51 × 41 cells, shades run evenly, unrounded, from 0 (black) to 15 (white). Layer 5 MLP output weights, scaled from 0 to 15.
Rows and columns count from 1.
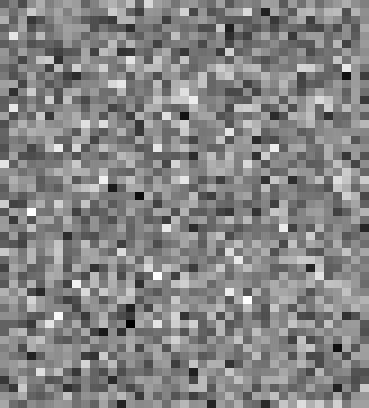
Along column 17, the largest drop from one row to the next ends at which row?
35
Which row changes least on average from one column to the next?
22
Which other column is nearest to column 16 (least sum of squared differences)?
24
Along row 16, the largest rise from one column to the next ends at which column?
17
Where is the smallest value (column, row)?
15, 41
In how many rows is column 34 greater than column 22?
27
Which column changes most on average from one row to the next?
26
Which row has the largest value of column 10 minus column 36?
46
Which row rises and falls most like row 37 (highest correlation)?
50
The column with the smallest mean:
16
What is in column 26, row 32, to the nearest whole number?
13
